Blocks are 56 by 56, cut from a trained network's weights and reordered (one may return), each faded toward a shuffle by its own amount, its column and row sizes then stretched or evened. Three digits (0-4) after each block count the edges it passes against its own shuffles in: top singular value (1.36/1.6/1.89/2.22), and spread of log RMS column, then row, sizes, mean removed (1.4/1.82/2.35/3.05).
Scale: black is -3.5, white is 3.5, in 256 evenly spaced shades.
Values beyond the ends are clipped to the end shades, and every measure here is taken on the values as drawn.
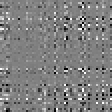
4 4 4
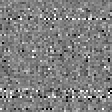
2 0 3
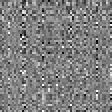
4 3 0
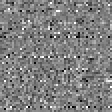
2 1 3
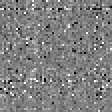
1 0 2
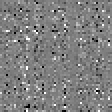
0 3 2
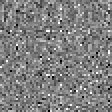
1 1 0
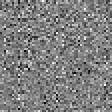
3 2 1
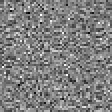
3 0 0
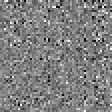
1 3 2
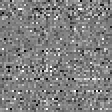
1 0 4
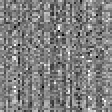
4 1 0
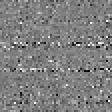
0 1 3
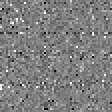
0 2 2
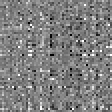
3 2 3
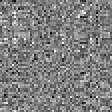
3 1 1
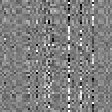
4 3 0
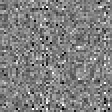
2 2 0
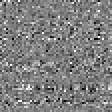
2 0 3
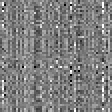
4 3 1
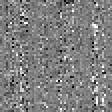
0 4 0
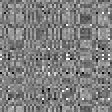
4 2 2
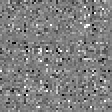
0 2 3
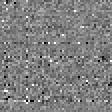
0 1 3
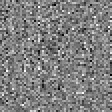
2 2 0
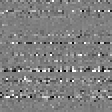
3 0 4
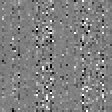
0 4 0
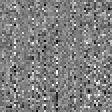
2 4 1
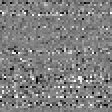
0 0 4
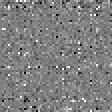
0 2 2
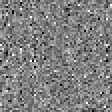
1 1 0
